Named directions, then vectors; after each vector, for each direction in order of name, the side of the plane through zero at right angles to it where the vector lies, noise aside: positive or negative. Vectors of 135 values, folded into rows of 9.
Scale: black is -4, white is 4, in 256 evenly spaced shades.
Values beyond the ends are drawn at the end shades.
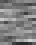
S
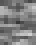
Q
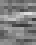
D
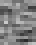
positive, negative, negative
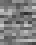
negative, positive, positive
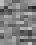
positive, negative, negative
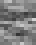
negative, negative, negative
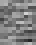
positive, negative, negative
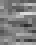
positive, positive, negative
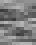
negative, negative, negative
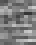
negative, positive, positive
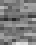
negative, positive, negative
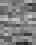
positive, negative, positive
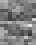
negative, negative, negative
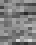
negative, negative, positive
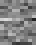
positive, negative, positive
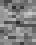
positive, positive, positive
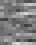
positive, positive, negative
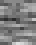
negative, positive, negative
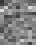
negative, positive, positive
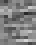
negative, positive, positive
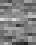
positive, negative, positive
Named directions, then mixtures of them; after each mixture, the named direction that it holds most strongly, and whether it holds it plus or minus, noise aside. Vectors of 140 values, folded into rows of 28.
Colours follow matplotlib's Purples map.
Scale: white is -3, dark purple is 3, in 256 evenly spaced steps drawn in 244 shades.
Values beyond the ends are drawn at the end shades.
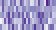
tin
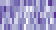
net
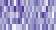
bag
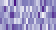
bag, minus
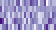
tin, minus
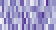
tin, plus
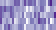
net, plus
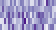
tin, plus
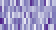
tin, minus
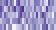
bag, plus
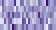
tin, plus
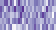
bag, plus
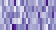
bag, minus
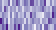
tin, minus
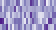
tin, minus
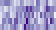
net, minus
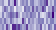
bag, minus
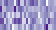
tin, minus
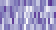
net, plus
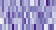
tin, plus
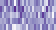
bag, plus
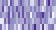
tin, plus
